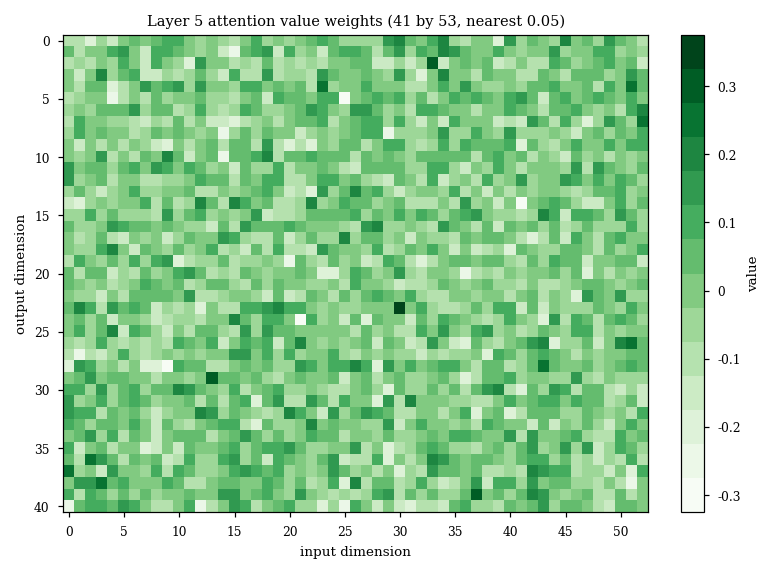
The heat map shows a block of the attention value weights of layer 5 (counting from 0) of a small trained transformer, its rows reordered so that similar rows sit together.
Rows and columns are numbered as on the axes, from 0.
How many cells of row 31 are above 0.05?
13
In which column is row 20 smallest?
36
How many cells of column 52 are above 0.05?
7
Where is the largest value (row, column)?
23, 30
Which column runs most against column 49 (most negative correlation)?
15
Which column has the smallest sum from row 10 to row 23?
20
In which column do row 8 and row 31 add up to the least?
14
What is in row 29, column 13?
0.3
